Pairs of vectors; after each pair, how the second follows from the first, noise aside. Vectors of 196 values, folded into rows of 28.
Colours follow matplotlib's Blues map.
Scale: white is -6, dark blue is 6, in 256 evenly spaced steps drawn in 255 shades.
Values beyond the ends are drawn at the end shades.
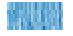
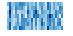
wrapped around, scaled up.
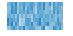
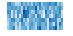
wrapped around, negated, scaled up.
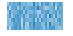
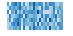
wrapped around, scaled up.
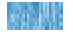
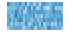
shuffled.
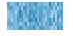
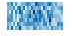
reversed, scaled up.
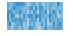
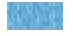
wrapped around, shrunk.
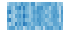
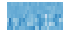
reversed, negated, partly zeroed.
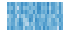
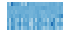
reversed, negated, partly zeroed.
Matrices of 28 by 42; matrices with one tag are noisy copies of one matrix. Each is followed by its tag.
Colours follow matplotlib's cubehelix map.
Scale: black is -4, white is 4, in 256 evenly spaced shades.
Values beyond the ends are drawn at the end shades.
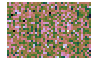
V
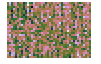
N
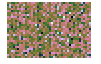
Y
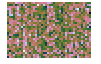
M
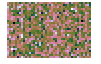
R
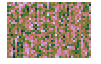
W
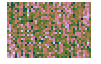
N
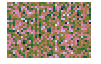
V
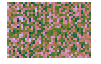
R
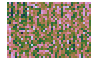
N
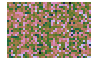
Y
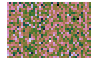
R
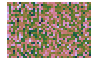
R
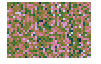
Y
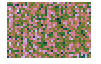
M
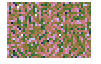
R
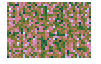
M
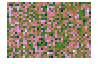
M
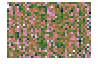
M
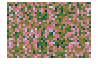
M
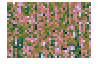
W
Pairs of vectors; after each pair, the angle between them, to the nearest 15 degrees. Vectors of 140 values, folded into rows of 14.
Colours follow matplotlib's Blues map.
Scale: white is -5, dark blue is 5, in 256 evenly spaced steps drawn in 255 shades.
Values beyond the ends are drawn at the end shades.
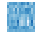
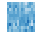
135 degrees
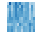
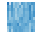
150 degrees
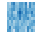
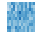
45 degrees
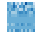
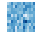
105 degrees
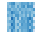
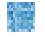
60 degrees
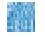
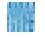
90 degrees
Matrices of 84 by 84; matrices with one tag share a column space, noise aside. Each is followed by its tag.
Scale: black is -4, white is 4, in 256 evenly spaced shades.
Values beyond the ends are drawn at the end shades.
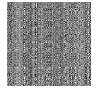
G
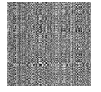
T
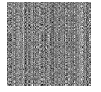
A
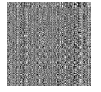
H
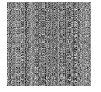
G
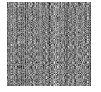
H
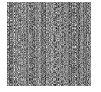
A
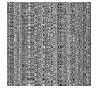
A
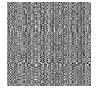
T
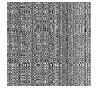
T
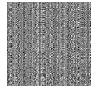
G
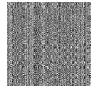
H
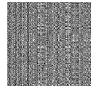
A
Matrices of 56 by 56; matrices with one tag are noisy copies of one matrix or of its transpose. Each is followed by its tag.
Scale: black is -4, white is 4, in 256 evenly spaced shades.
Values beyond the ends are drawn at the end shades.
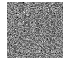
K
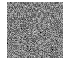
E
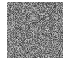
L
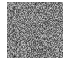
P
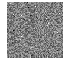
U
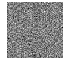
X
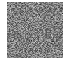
P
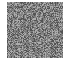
E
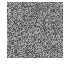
E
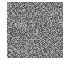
X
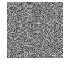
X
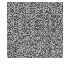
K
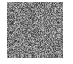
U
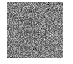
K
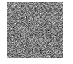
P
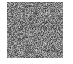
E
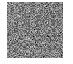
K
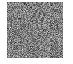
E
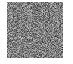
X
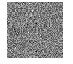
X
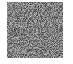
X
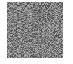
X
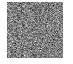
X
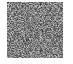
P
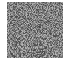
P
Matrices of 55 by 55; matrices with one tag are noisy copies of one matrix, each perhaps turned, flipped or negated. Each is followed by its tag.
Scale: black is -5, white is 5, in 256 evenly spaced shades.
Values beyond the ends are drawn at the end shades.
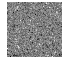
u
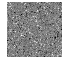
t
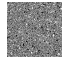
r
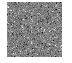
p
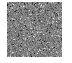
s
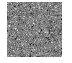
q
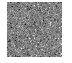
s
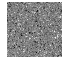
t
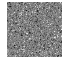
t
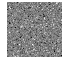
p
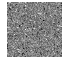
s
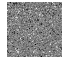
u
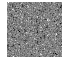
p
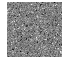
p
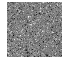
t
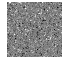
s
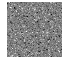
p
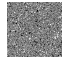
t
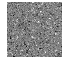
r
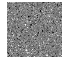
t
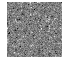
q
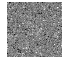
s
